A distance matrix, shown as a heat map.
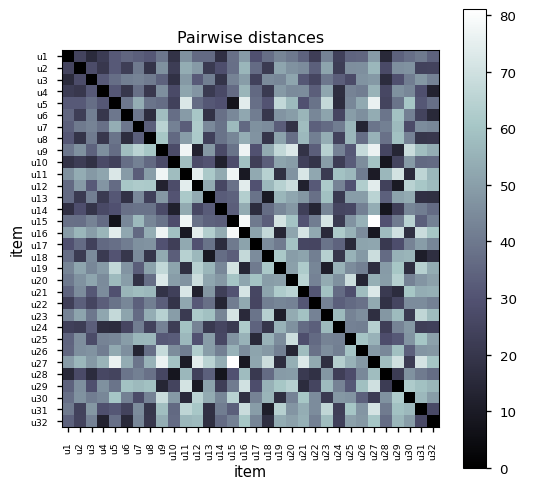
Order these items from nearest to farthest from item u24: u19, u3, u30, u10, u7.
u10, u3, u7, u30, u19
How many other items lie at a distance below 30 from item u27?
5
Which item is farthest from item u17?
u20
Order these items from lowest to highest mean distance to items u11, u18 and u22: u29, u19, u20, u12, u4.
u4, u19, u20, u29, u12
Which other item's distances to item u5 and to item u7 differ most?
u15
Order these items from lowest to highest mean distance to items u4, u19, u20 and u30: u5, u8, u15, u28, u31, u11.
u11, u8, u28, u31, u5, u15
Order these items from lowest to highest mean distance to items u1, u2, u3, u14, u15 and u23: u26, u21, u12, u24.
u24, u21, u12, u26
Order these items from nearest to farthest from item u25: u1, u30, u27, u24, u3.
u3, u1, u24, u30, u27
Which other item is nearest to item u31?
u18
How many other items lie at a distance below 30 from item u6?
8
